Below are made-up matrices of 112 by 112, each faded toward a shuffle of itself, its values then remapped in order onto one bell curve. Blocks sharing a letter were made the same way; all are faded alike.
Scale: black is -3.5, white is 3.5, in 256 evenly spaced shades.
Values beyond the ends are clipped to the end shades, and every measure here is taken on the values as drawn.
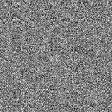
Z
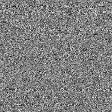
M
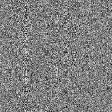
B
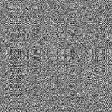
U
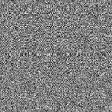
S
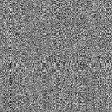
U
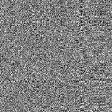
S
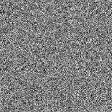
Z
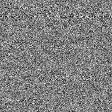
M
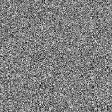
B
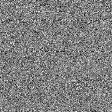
M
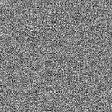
Z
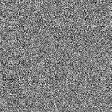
Z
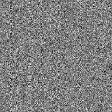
B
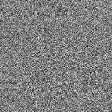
Z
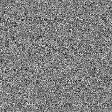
M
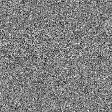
M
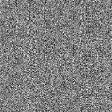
B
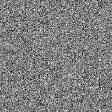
B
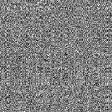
U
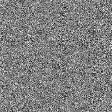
B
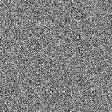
Z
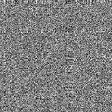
Z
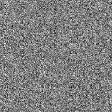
B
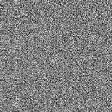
Z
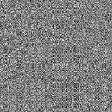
U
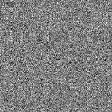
Z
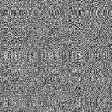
U
